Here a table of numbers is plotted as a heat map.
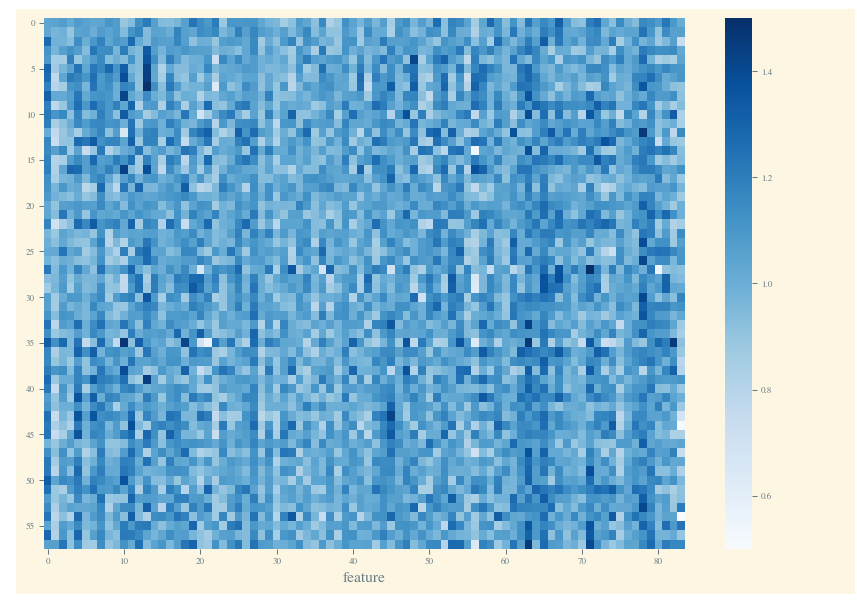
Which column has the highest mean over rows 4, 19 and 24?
78
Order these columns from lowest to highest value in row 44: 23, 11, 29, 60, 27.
29, 60, 23, 27, 11
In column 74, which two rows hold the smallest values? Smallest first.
25, 35
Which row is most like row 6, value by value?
16
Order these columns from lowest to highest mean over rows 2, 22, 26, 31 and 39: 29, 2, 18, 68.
18, 2, 29, 68
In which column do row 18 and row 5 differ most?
13
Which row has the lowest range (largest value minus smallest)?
19
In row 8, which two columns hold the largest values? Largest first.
10, 63
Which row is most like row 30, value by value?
53
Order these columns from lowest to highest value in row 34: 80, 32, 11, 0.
32, 80, 0, 11
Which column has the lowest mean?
1
